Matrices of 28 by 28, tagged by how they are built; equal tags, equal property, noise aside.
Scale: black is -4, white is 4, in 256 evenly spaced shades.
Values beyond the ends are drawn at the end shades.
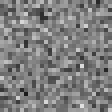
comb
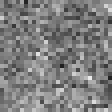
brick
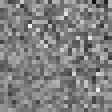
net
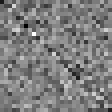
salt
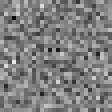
comb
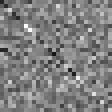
salt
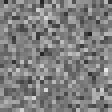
comb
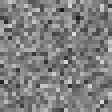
comb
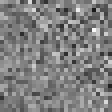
net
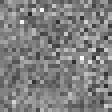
net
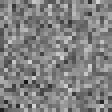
comb
